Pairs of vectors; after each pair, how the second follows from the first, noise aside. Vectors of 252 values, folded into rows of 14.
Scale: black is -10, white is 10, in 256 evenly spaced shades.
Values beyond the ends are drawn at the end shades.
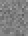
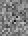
wrapped around, negated, scaled up.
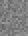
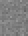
reversed, shrunk.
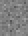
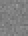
wrapped around, negated, shrunk.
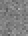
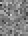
wrapped around, scaled up.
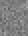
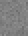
wrapped around, negated, shrunk.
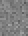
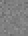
wrapped around, negated, shrunk.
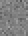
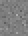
wrapped around, negated, partly zeroed.
